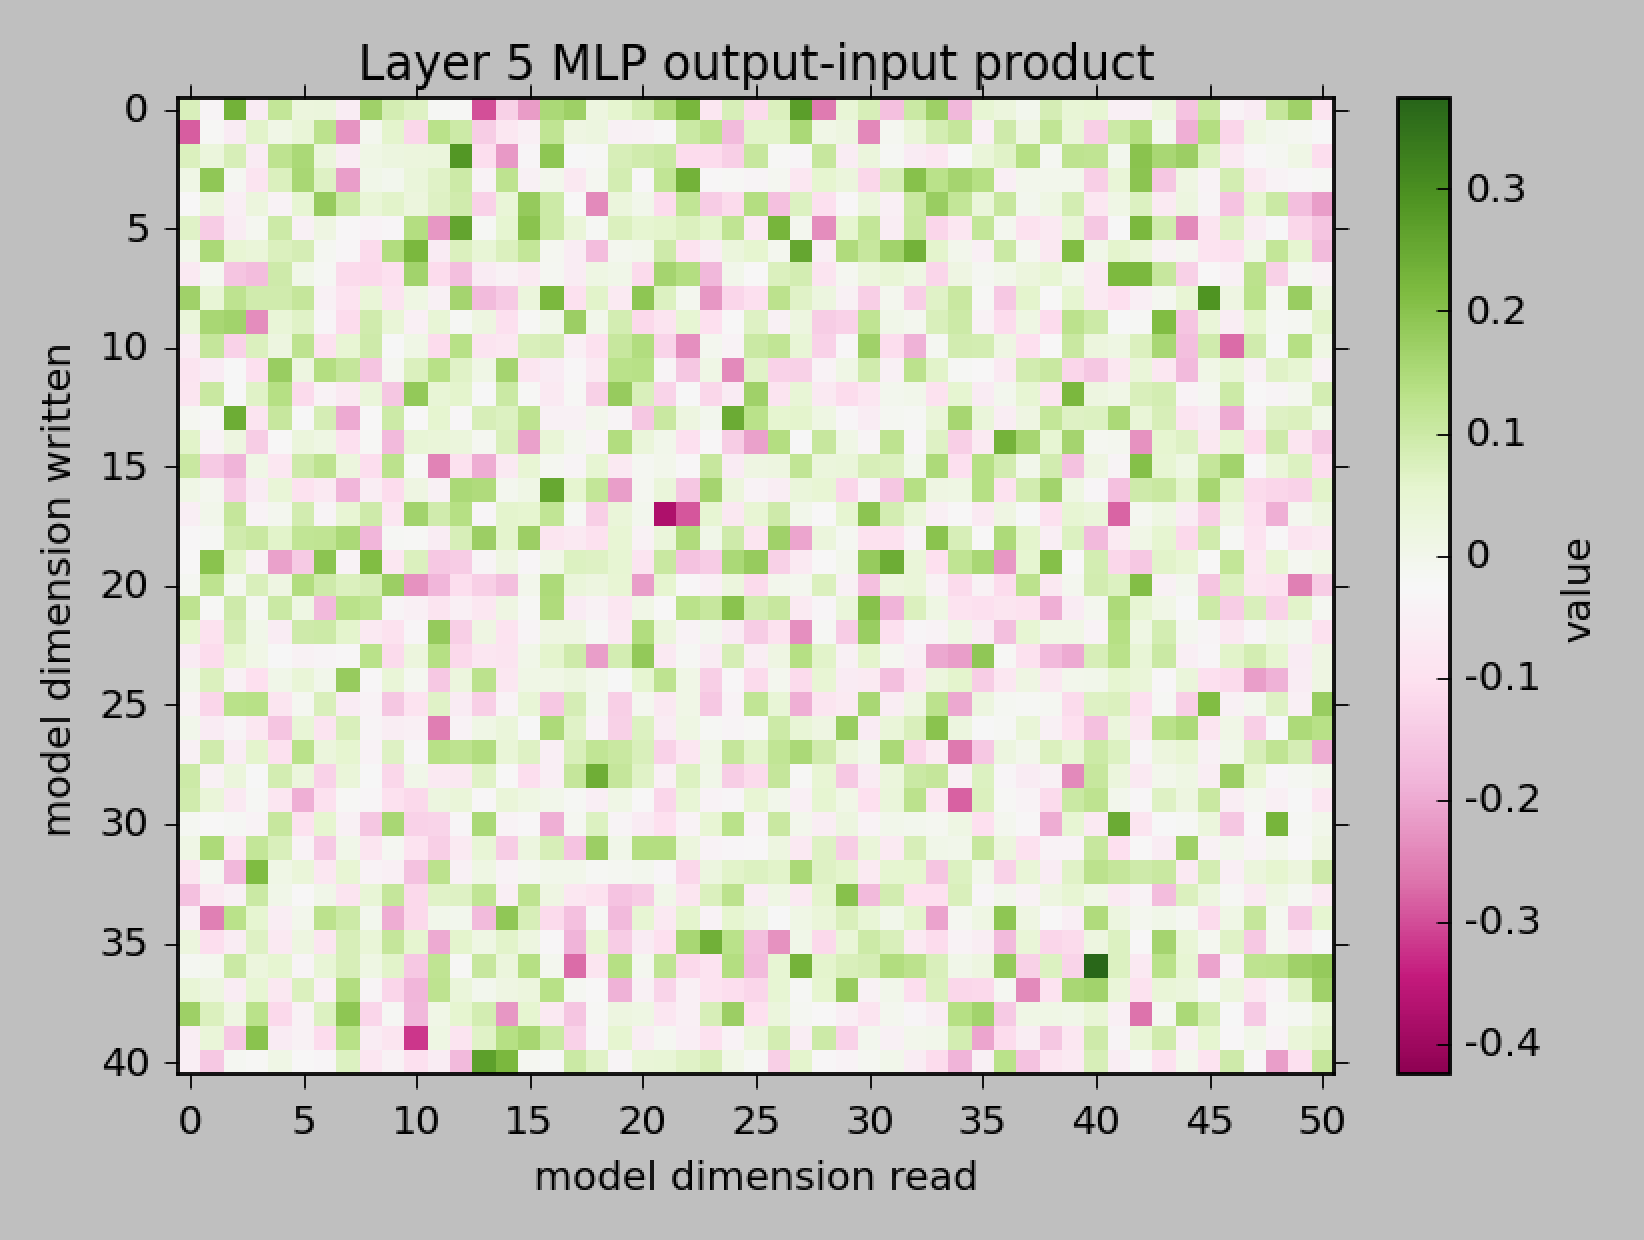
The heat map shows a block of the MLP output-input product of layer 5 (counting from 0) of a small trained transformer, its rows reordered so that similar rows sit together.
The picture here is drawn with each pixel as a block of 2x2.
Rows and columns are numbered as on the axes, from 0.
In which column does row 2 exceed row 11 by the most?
44
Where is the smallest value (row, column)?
17, 21
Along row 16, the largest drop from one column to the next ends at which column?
19
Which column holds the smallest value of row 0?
13
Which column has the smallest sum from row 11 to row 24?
47
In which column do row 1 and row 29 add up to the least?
30
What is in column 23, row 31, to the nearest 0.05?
-0.05
